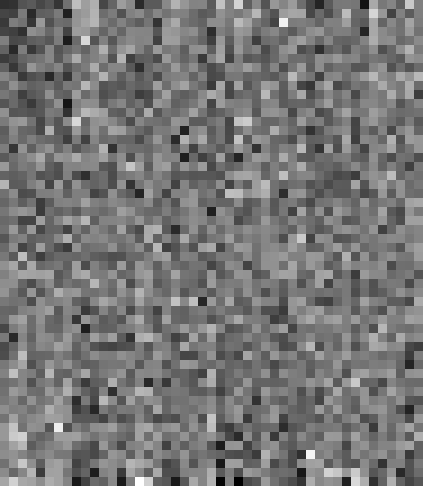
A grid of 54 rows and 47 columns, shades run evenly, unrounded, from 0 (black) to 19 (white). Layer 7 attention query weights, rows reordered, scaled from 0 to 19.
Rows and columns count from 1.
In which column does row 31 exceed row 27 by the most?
32
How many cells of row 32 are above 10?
9
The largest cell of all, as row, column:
54, 16
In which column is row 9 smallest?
6
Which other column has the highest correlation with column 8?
3
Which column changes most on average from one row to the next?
27
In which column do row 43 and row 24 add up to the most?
40
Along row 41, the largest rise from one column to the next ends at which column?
47
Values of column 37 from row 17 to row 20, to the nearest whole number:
12 8 8 7
